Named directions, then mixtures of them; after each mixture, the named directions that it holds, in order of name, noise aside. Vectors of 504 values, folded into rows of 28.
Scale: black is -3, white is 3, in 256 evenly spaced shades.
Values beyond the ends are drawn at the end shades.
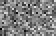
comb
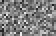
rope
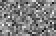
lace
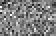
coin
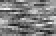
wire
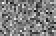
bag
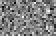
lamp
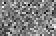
comb, lace, lamp.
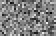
bag.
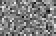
lamp.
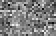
coin, lace, wire.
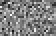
coin.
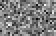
bag, lace.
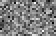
lace, lamp.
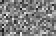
rope.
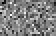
bag, coin.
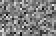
rope.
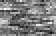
wire.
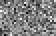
bag, coin, comb.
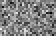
bag, comb.
